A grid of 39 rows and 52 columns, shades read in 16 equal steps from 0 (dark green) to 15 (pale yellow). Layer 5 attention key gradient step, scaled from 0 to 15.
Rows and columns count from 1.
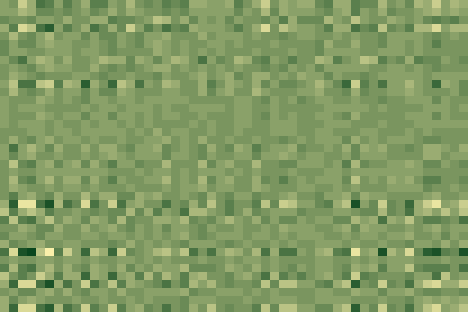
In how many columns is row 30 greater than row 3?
24
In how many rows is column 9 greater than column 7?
16
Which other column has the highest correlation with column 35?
51
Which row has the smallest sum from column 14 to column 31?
26
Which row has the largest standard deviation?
32
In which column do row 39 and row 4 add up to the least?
6
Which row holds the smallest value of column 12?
1
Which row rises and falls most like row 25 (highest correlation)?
19
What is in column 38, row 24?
8
